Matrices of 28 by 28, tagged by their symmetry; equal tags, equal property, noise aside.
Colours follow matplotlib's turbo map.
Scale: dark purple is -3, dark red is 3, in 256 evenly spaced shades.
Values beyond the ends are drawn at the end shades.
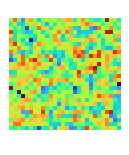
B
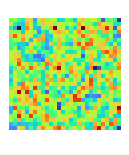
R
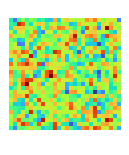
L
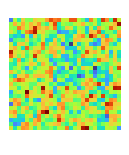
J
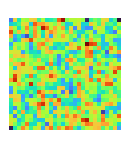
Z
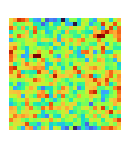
Z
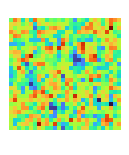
J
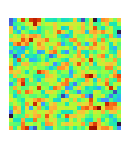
Z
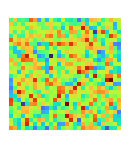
R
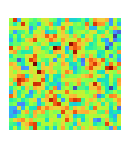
Z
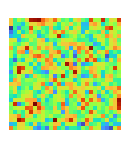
J
